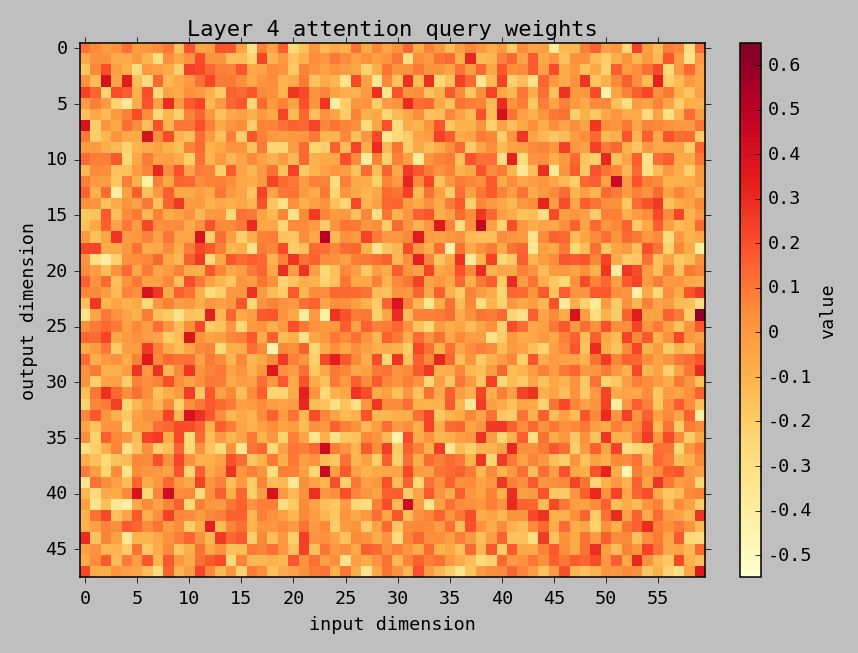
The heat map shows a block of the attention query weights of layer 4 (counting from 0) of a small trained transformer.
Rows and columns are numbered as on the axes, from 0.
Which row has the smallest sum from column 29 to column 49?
23
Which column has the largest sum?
11
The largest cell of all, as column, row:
59, 24
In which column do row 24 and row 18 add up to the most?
12
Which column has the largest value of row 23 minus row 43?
30
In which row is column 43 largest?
31
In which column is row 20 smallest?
51
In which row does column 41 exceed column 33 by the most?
41
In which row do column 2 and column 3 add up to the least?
19
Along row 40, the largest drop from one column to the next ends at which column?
6
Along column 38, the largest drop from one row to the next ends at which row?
17
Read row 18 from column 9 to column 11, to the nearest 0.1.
-0.1 0.1 0.2
